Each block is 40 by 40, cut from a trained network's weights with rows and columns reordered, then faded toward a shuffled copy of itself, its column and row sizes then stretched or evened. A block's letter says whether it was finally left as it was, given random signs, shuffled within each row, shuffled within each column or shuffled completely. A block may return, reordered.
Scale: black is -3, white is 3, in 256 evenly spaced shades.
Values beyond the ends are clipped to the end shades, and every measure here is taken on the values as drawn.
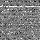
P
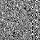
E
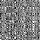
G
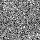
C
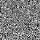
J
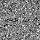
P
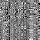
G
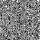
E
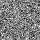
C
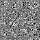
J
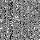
E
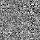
J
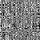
G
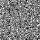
E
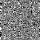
J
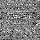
P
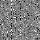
E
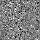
E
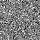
C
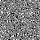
P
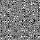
J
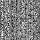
E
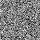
C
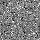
C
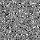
P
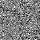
E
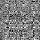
G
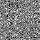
J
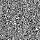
P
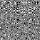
G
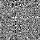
J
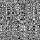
G
